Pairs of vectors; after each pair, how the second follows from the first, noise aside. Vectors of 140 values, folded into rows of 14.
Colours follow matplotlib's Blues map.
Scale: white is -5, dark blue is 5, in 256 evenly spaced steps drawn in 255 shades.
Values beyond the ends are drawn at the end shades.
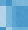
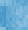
negated, shrunk.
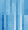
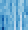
copied.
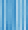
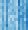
wrapped around, negated.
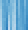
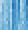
reversed, negated.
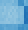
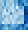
scaled up.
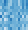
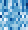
scaled up.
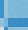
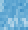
negated, partly zeroed.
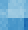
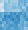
reversed, negated.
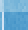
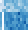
scaled up.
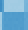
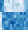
scaled up.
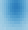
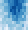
scaled up.
